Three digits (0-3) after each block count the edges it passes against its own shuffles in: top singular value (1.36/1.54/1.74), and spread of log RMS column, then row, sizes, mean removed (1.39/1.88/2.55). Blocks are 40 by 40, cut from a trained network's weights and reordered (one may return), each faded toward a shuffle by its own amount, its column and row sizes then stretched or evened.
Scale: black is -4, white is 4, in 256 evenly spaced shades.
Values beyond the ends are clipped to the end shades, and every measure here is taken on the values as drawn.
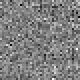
0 2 0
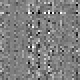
2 3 1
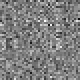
3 1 2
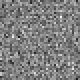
1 1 0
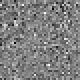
1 2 1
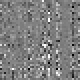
2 3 1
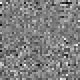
0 1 2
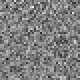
3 0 1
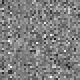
0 2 0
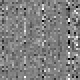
1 3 0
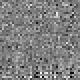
3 1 2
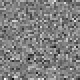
2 0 2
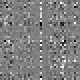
2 3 2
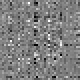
2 3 2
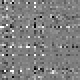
0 2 3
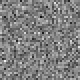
0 0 0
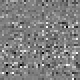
0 2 3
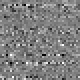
1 0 3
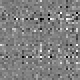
3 2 2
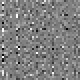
2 3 1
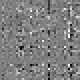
2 3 2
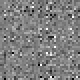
0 2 2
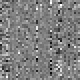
2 3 0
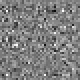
3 1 2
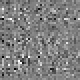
1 2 2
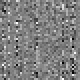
0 3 0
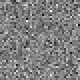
0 1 0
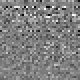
1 0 3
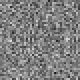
3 0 1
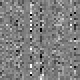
1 3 0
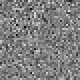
0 0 0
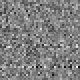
1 0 2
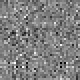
2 2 1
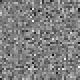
1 1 2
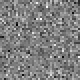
0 0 1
